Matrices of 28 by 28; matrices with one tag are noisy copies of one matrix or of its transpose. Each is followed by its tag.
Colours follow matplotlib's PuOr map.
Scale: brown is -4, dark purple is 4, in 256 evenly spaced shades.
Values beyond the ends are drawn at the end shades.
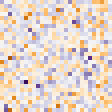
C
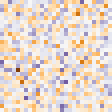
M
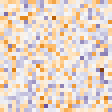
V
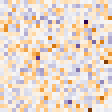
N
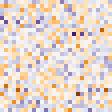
M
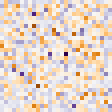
M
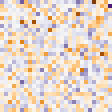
C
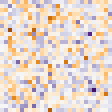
C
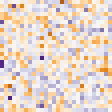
V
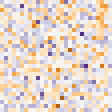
C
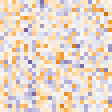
V
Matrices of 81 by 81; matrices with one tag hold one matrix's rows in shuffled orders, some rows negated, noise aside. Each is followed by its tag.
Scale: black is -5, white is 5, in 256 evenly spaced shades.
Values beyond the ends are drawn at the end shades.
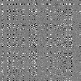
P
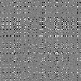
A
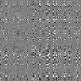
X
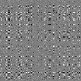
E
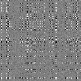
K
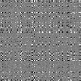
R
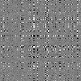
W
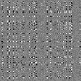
P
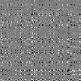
R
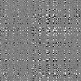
X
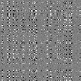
P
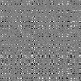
R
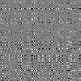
R
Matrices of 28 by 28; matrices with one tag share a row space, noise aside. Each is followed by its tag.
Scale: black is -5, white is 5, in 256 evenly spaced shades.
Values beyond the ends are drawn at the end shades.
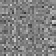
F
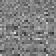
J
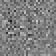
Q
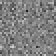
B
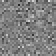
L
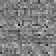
J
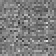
J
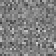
B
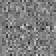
Q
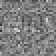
J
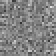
F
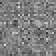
J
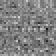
J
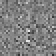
L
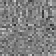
F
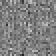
Q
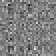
Q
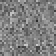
B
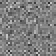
Q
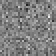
L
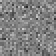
B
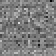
J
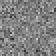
B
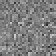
F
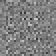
Q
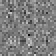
Q
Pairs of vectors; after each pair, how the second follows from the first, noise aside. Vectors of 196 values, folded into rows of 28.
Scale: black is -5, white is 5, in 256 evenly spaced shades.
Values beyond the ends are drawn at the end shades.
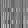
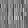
wrapped around.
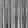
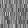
shuffled.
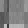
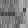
wrapped around, negated.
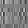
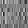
copied.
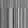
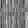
wrapped around.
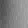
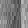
wrapped around, negated.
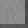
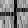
wrapped around, scaled up.
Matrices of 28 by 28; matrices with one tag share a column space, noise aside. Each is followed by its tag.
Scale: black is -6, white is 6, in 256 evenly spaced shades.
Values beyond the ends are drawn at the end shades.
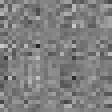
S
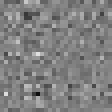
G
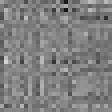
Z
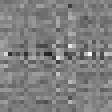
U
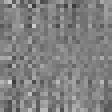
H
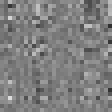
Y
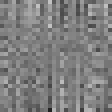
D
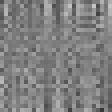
D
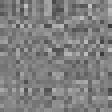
Y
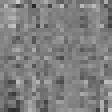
H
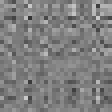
Y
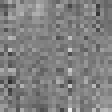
D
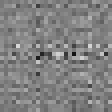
U
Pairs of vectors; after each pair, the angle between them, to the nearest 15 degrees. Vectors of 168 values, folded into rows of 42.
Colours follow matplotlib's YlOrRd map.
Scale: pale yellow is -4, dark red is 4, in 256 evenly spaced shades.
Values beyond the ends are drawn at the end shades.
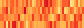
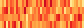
30 degrees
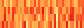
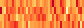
105 degrees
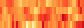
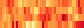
15 degrees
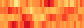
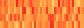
105 degrees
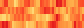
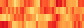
15 degrees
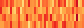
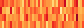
30 degrees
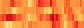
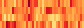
135 degrees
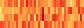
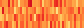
60 degrees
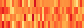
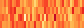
120 degrees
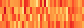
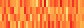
30 degrees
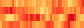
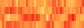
30 degrees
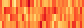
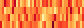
150 degrees
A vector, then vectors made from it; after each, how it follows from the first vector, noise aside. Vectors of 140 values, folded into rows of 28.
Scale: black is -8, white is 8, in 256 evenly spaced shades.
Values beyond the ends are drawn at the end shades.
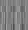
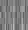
negated.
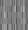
wrapped around, negated.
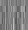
negated.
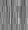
wrapped around, negated.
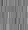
wrapped around, negated, partly zeroed.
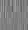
wrapped around, partly zeroed.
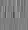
wrapped around, partly zeroed.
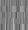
negated.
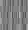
wrapped around, negated.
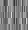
reversed, scaled up.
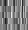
reversed, scaled up.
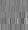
wrapped around, negated, partly zeroed.
